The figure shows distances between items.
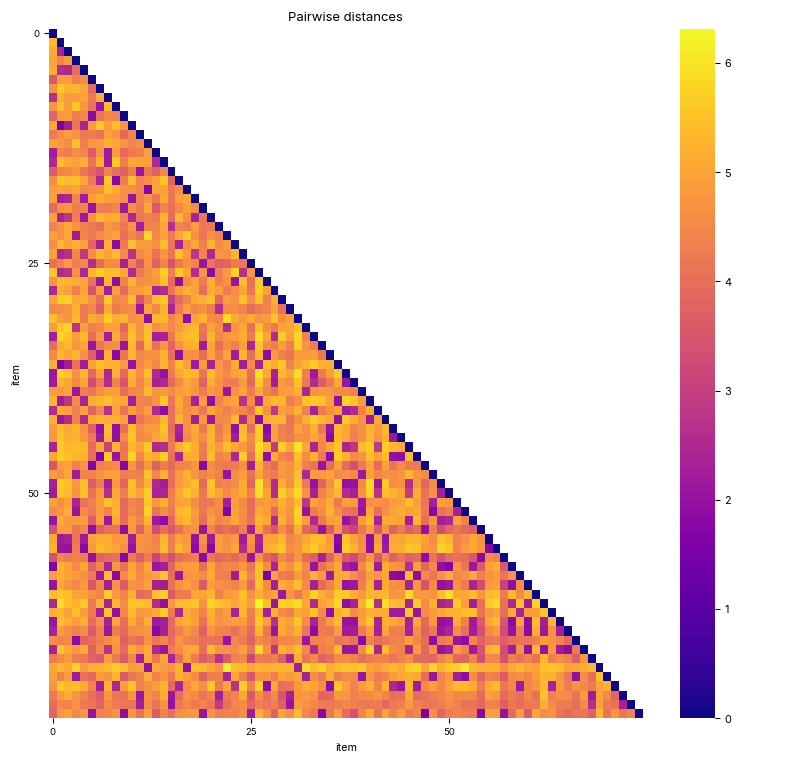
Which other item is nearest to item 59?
27
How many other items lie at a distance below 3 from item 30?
6
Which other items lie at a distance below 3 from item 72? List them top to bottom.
11, 15, 21, 30, 68, 73
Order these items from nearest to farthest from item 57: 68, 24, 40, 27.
68, 27, 24, 40
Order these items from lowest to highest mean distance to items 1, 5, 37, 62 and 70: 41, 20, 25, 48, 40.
41, 25, 48, 20, 40
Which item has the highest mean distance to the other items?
69
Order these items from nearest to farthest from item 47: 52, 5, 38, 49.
5, 38, 49, 52
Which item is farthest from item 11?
62
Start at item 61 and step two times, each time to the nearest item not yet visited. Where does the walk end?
15
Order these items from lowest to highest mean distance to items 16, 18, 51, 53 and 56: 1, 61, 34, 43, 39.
1, 39, 43, 34, 61
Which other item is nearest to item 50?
58
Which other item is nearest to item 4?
56
